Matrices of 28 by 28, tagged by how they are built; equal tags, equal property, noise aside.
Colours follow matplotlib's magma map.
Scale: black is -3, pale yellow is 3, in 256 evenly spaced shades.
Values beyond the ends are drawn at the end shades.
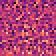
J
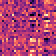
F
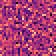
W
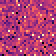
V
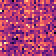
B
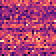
B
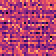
B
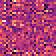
F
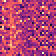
W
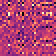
F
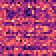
B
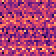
J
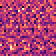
J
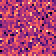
W
